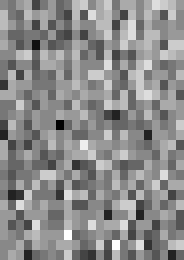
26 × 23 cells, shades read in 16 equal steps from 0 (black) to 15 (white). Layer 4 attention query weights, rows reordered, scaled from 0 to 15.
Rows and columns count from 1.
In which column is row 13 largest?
23
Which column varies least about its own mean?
6
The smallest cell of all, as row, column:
13, 8
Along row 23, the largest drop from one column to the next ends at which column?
17
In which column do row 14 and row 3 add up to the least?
5
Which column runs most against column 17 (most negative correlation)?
9
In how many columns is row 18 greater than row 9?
7
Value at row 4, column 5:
7
